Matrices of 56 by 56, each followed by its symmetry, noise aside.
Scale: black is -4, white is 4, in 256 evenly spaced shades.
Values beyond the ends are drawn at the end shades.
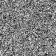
antisymmetric.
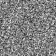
same after a half turn.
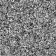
symmetric across the other diagonal.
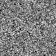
same after a half turn.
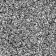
symmetric across the other diagonal.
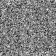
same after a half turn.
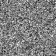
symmetric across the other diagonal.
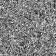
antisymmetric.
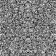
mirrored left to right.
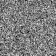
no symmetry.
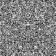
mirrored left to right.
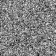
no symmetry.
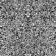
mirrored left to right.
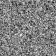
symmetric across the other diagonal.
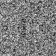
mirrored top to bottom.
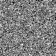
symmetric across the other diagonal.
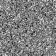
symmetric.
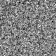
symmetric.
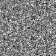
mirrored top to bottom.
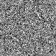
symmetric.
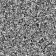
symmetric.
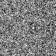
mirrored top to bottom.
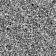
symmetric across the other diagonal.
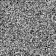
symmetric.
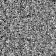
mirrored top to bottom.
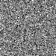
antisymmetric.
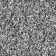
same after a half turn.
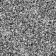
symmetric across the other diagonal.
